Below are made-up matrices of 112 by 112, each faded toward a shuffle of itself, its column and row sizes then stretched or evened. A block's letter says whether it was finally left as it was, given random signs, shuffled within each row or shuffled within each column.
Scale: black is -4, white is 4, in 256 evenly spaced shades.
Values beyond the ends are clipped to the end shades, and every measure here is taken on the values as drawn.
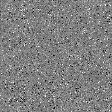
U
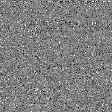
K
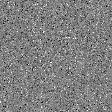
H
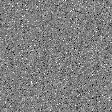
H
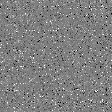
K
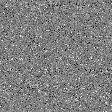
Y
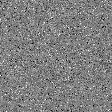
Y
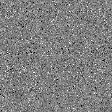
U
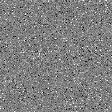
K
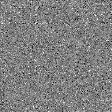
U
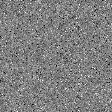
H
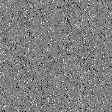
H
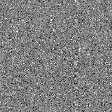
K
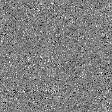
U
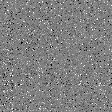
U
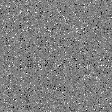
U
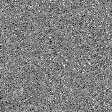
H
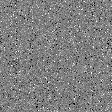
H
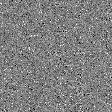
H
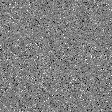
Y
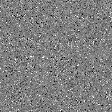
U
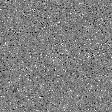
Y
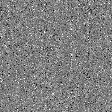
H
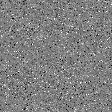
Y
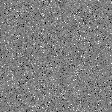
H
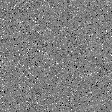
H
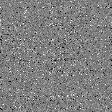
U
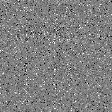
K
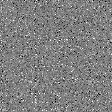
K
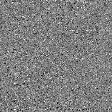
U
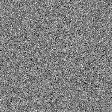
H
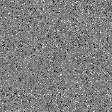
U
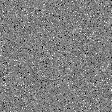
H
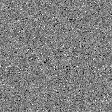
Y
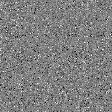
K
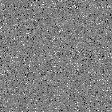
K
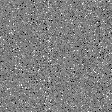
H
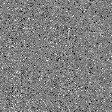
U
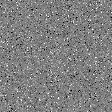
H
